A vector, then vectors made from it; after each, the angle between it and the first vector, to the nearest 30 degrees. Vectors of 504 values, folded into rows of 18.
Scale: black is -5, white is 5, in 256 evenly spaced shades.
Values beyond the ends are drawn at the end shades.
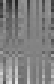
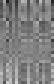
30 degrees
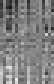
30 degrees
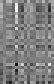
120 degrees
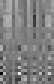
120 degrees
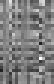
120 degrees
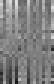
150 degrees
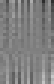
60 degrees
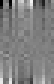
60 degrees
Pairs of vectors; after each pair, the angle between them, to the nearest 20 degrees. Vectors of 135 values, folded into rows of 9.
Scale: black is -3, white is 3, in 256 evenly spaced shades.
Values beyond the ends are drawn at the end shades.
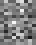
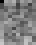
80 degrees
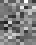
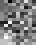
40 degrees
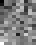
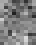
100 degrees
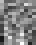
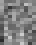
20 degrees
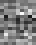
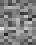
120 degrees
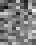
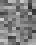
140 degrees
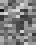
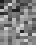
140 degrees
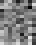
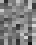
140 degrees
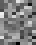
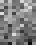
80 degrees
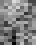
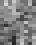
40 degrees
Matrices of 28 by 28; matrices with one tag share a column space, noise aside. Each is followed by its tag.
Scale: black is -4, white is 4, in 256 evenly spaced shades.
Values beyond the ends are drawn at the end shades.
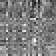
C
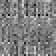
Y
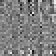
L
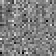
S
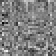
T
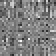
C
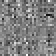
Y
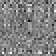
S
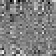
L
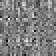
C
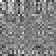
L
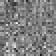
T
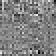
L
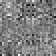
Y
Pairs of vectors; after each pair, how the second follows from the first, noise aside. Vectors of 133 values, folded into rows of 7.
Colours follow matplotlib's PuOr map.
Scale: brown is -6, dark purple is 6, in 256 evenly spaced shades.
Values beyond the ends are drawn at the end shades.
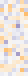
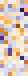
negated, scaled up.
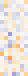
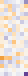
shuffled.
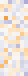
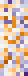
scaled up.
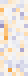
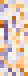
negated, scaled up.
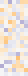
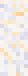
reversed, negated, shrunk.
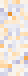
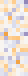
wrapped around.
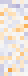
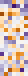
scaled up.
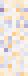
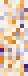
reversed, scaled up.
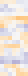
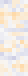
reversed, negated, shrunk.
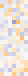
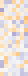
shuffled.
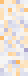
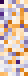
negated, scaled up.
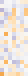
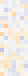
wrapped around, negated, shrunk.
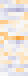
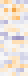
negated.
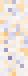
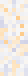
reversed, negated, shrunk.
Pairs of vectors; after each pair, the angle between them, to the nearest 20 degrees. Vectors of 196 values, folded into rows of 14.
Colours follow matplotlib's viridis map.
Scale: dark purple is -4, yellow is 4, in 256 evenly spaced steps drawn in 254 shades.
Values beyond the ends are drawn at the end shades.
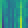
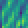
120 degrees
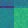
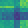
120 degrees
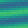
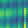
40 degrees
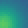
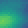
20 degrees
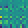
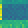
100 degrees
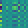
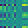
100 degrees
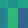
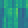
40 degrees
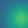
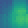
20 degrees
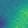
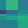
80 degrees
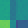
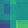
160 degrees
